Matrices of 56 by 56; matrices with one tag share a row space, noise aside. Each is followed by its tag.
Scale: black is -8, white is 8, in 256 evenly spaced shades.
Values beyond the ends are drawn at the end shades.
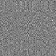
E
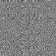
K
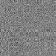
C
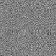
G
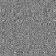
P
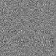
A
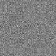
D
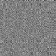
G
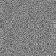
G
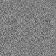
A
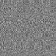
A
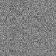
D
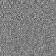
A
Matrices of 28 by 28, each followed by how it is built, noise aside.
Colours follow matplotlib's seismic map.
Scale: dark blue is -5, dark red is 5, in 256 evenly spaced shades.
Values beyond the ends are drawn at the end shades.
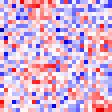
smooth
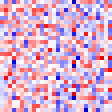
repeating rows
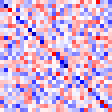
diagonal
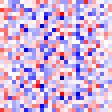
repeating rows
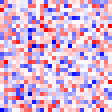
repeating rows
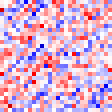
Hankel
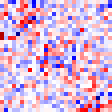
block diagonal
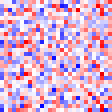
repeating rows
